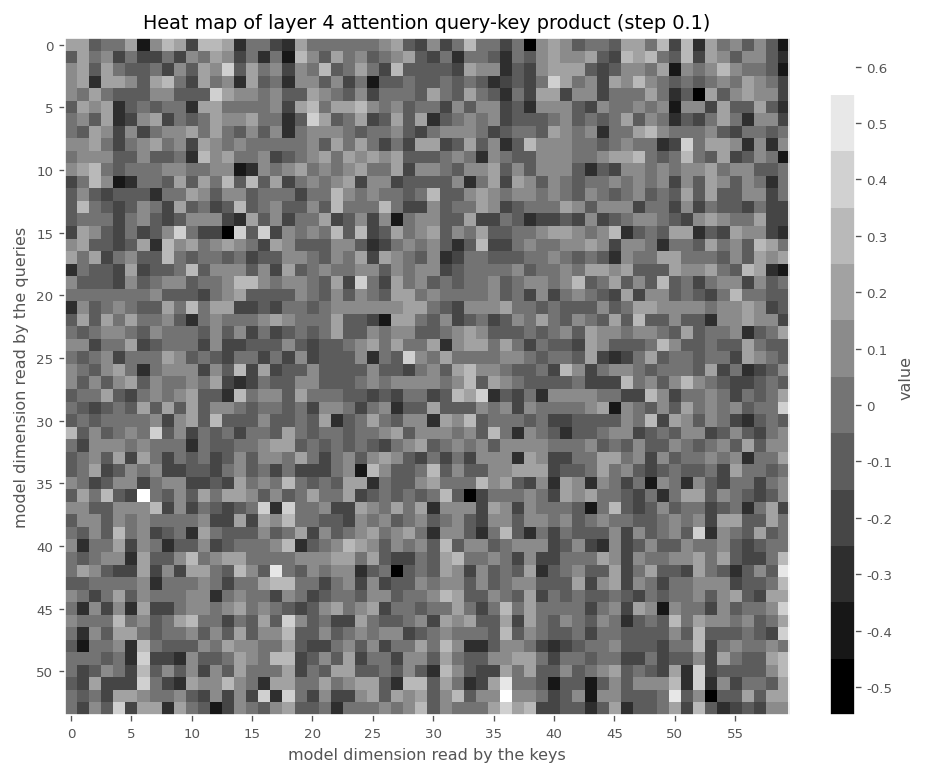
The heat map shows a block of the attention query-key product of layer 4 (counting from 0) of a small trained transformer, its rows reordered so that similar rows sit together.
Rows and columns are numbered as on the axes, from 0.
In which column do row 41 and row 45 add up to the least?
5
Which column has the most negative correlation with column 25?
8
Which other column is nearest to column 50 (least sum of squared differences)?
36
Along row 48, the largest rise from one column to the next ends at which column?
6
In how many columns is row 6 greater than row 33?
22
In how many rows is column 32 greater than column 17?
22
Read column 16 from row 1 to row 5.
-0.3 0 -0.1 0 0
